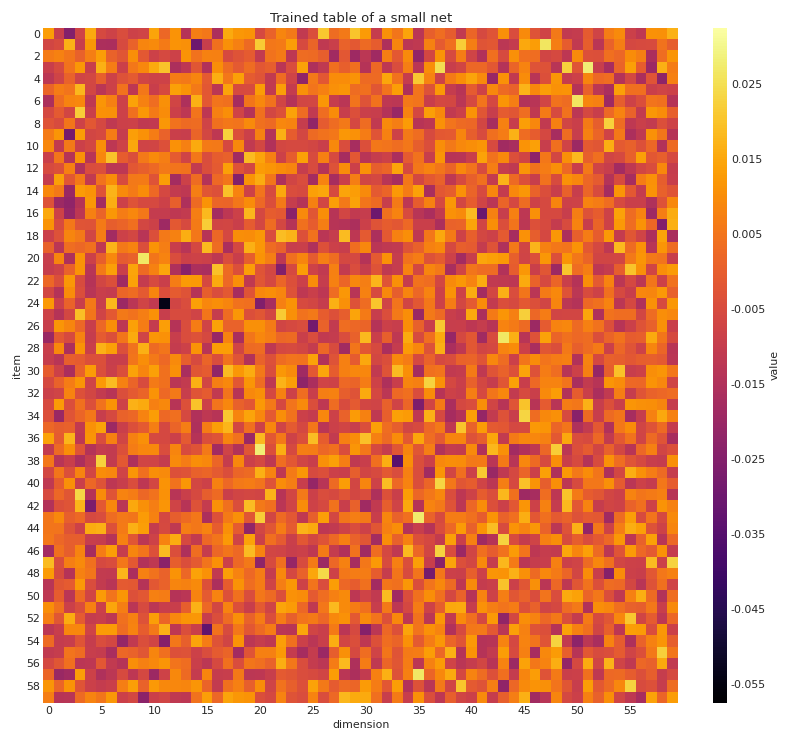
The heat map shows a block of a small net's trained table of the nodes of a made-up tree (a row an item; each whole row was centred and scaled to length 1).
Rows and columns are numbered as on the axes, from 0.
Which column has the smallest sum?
31
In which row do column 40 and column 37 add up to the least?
47
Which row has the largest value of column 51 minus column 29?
56
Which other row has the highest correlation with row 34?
30
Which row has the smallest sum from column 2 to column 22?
57
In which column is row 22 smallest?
7
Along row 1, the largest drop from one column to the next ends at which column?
14
